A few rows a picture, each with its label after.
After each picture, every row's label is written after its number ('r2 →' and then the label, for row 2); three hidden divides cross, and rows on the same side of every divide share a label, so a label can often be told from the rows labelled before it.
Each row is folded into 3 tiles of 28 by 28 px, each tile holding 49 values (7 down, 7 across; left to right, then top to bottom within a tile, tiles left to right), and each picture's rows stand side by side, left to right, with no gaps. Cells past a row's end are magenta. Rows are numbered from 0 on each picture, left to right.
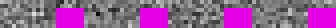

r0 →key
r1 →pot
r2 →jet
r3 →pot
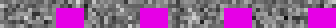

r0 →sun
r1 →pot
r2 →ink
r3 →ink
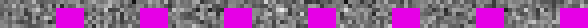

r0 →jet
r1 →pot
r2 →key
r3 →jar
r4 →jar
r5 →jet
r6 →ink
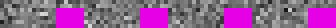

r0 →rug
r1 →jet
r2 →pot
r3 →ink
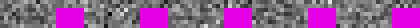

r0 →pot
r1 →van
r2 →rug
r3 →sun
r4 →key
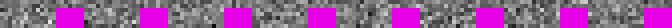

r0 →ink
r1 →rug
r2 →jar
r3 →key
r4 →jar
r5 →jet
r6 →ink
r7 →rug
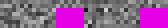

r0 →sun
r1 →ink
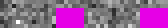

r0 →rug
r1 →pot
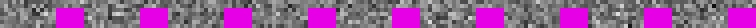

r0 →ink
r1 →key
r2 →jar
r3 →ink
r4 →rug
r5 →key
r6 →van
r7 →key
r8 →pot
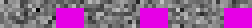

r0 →van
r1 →sun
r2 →sun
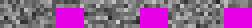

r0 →jar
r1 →jet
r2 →jet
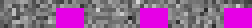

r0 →rug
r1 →key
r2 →jar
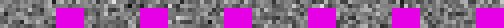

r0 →sun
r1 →pot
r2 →jet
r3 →key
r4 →jar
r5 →sun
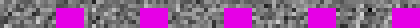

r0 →jar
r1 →jar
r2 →jar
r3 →rug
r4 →ink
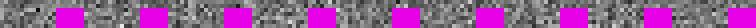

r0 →jar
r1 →rug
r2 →ink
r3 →sun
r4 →van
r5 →rug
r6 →jet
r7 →van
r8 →rug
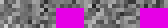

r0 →jet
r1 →jet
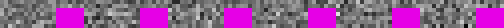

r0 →rug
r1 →rug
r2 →jar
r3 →sun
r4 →sun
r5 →jar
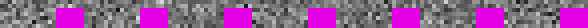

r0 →rug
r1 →ink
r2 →van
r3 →ink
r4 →jet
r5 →pot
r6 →jet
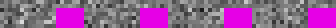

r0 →ink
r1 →rug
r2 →ink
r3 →van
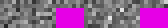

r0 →rug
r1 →ink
